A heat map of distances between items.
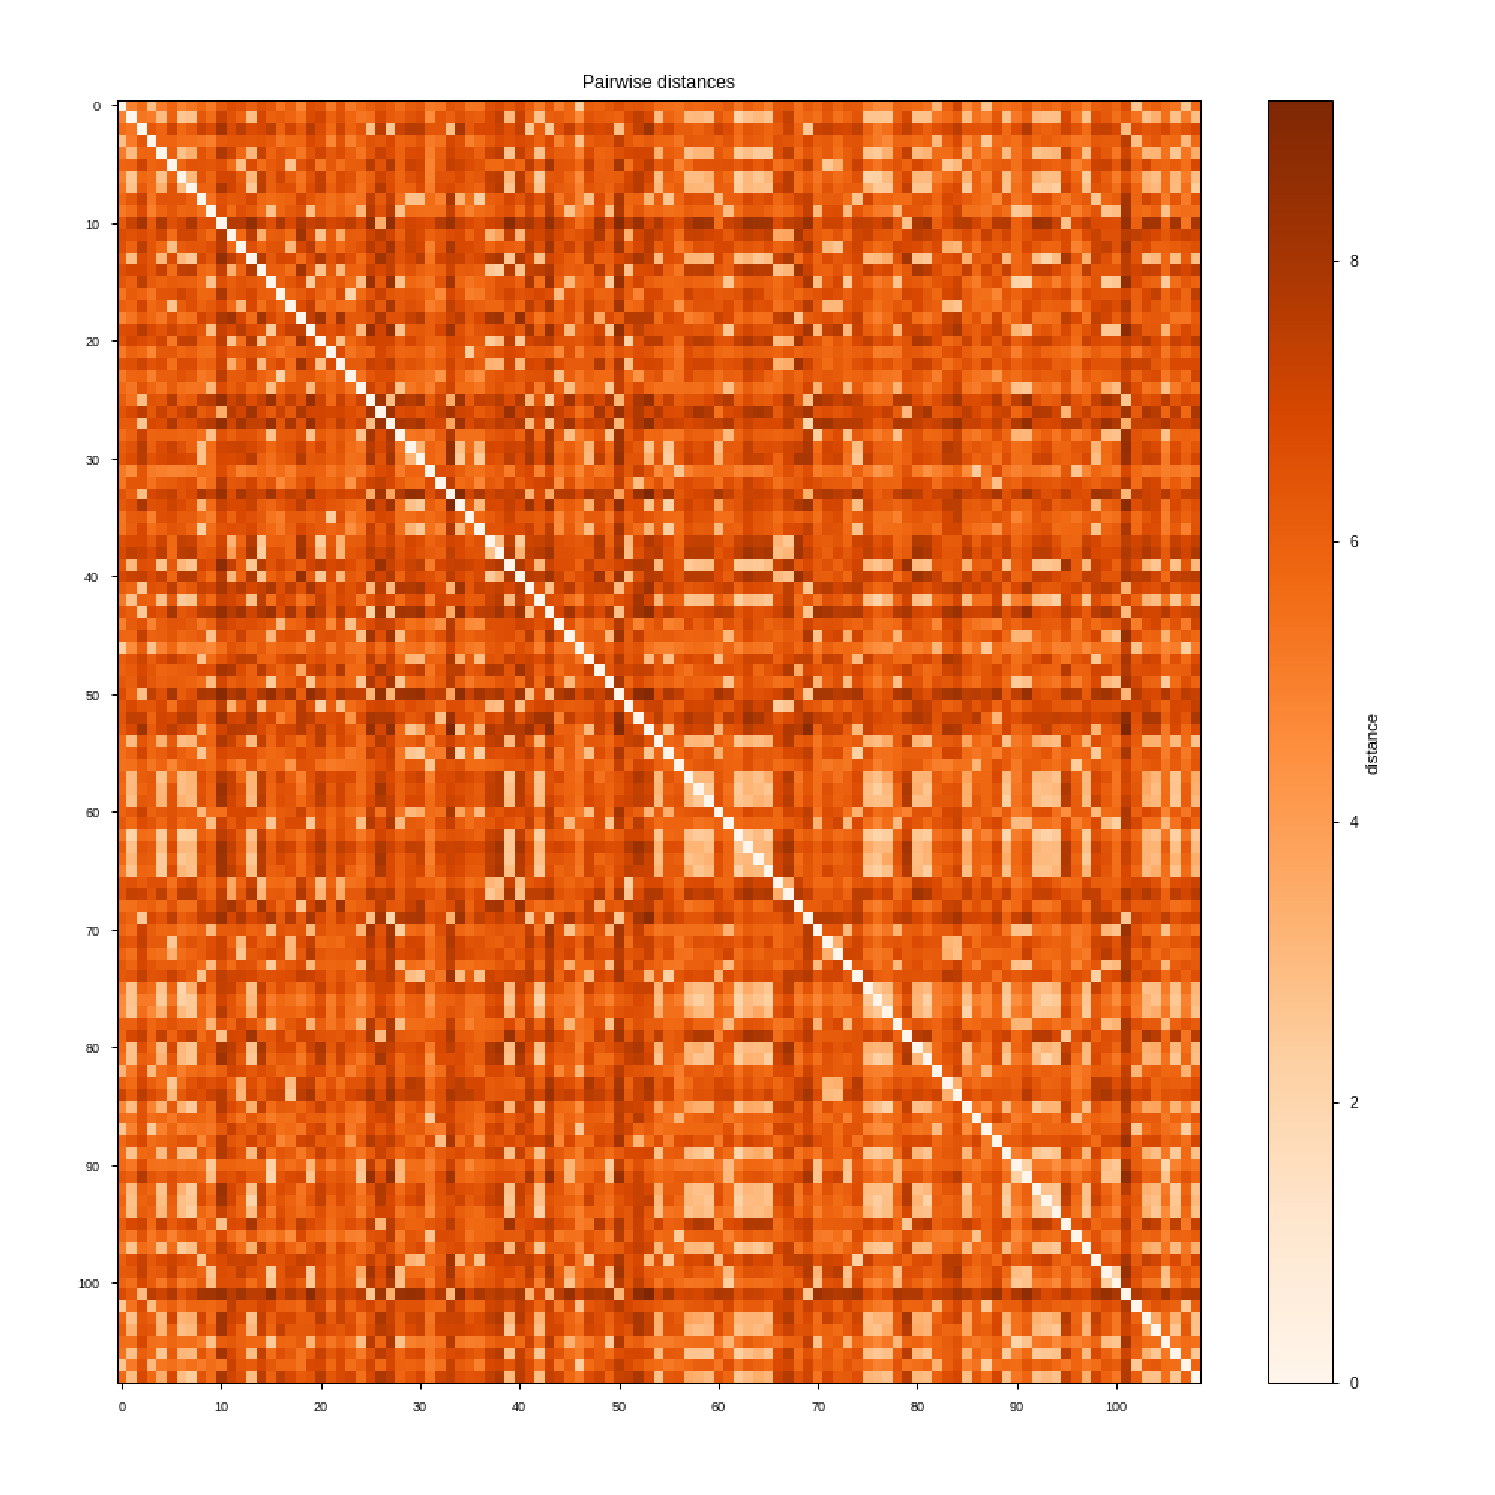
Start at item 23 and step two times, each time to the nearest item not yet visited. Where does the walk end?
44
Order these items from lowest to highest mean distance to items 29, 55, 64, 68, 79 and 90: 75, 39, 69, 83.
75, 39, 83, 69
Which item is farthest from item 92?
10
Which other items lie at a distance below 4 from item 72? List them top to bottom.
5, 12, 17, 71, 83, 84
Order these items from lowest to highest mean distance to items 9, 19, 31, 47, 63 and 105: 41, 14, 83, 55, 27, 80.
55, 80, 14, 83, 41, 27
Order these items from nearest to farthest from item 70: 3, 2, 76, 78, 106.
78, 76, 106, 3, 2
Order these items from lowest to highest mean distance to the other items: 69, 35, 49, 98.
49, 35, 98, 69
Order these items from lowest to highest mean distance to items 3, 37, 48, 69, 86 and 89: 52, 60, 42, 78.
42, 78, 60, 52
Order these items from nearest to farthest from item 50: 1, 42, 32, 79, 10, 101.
101, 1, 42, 32, 79, 10
